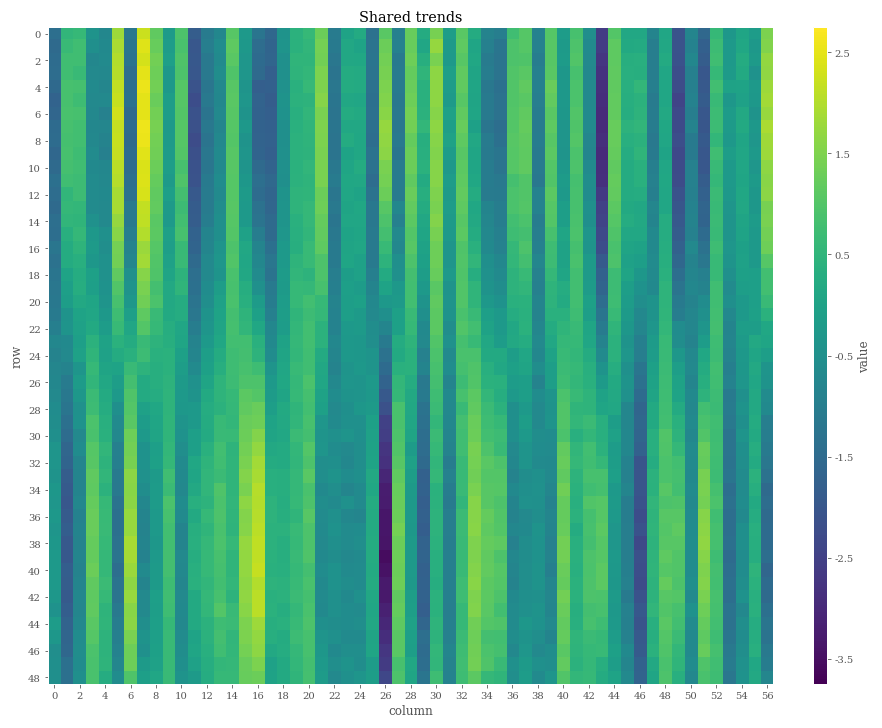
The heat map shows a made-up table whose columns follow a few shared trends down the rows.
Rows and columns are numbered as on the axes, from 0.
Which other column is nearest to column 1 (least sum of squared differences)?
29
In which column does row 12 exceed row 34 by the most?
26
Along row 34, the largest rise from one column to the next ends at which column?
27
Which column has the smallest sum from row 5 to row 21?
43
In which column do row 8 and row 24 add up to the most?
7
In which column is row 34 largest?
16
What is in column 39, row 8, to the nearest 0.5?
1
